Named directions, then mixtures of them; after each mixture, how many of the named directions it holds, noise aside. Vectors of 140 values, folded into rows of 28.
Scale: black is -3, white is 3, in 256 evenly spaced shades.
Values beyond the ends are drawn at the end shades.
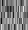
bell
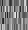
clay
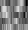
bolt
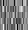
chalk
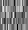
three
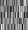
two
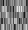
three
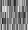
four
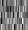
one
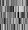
three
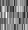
three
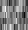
two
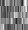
four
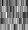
three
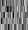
one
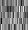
one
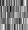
three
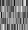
four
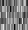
four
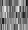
two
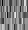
two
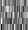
one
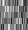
three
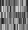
four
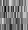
three
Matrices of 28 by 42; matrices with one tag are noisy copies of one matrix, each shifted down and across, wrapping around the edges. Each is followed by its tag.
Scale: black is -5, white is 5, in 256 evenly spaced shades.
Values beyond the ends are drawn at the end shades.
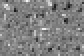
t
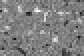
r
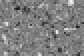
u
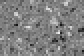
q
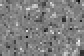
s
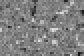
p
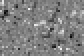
s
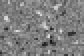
q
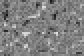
p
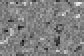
p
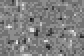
t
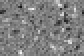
q
